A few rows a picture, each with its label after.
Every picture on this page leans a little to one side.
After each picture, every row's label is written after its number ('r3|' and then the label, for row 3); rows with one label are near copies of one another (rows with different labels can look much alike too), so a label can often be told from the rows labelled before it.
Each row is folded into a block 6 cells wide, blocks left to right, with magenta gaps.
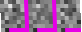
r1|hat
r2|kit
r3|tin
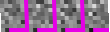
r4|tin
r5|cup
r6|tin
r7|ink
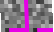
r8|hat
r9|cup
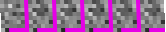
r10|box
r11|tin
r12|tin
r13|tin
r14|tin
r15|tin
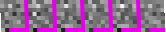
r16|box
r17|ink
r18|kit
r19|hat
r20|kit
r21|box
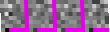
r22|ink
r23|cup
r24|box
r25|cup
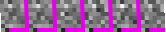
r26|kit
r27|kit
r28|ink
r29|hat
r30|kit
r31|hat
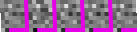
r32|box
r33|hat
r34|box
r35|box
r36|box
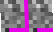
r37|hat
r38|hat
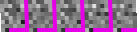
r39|tin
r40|hat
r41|tin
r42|box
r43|box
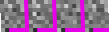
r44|hat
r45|ink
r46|box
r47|hat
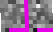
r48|cup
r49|kit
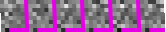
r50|ink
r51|tin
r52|kit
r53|cup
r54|kit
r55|cup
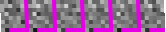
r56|tin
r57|ink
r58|box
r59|hat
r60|ink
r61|hat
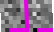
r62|tin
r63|ink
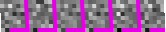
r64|box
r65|cup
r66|box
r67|box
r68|ink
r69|hat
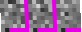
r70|cup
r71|hat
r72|ink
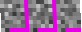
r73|box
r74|cup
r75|tin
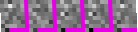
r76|kit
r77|tin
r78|ink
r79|ink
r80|kit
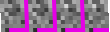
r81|tin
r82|tin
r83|hat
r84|hat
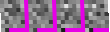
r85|tin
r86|tin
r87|kit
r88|box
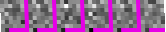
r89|tin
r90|hat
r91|kit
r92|ink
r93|hat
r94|cup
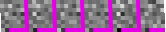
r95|box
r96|ink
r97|box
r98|box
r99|ink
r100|cup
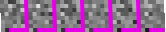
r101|cup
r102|box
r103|tin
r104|box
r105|tin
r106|ink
